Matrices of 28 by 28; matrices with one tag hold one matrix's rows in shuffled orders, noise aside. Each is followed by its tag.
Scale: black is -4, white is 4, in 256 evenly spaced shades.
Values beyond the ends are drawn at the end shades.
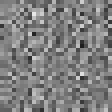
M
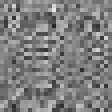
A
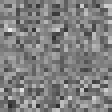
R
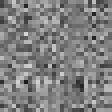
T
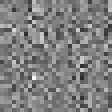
M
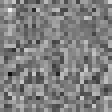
R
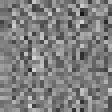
M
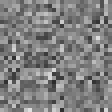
A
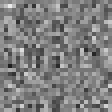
R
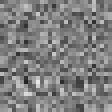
T
